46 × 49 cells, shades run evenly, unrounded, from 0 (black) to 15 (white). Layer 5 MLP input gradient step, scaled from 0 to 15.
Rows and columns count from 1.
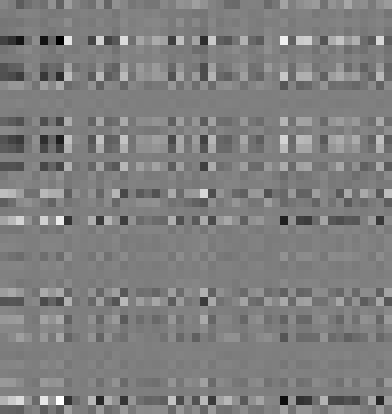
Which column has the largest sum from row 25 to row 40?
8
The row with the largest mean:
22
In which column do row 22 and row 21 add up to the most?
26
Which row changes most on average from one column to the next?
5
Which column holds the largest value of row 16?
36
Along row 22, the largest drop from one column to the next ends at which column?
27
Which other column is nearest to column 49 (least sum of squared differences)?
15
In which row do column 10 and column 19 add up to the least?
45
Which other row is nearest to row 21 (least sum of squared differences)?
12
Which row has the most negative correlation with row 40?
21
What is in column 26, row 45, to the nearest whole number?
11
